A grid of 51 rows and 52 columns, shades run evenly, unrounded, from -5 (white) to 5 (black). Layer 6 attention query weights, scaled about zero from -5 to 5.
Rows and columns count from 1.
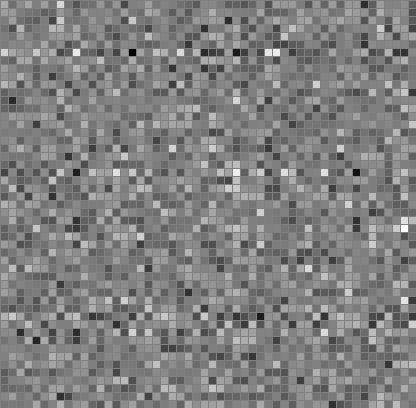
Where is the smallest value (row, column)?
29, 51
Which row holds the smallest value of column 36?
22
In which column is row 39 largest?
26
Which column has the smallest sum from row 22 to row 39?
30
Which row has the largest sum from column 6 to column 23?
28
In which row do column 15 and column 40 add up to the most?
41
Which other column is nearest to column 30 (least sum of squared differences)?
12
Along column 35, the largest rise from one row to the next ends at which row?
8
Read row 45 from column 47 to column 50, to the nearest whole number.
1 1 1 1
